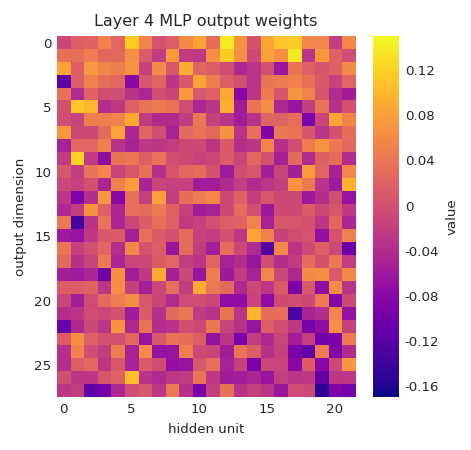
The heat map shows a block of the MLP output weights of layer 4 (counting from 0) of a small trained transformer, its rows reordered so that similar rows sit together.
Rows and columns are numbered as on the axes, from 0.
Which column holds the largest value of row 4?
12
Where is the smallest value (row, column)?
27, 19
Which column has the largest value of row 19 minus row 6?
18
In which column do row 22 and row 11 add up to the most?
4
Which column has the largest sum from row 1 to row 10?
2
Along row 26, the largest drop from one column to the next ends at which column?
6
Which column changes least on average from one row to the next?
13
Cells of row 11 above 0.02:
5
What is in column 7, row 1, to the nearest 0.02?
-0.02
